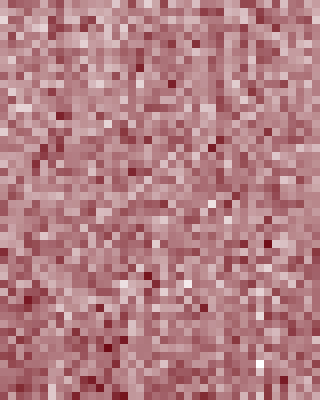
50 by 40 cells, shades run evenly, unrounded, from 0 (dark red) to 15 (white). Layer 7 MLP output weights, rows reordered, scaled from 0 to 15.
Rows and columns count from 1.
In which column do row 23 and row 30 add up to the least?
13
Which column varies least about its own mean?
38
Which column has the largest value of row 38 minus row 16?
16
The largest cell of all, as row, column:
46, 33
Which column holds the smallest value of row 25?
30
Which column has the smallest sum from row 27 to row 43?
4
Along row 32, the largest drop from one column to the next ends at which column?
40
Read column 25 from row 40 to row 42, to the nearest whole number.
4 9 6
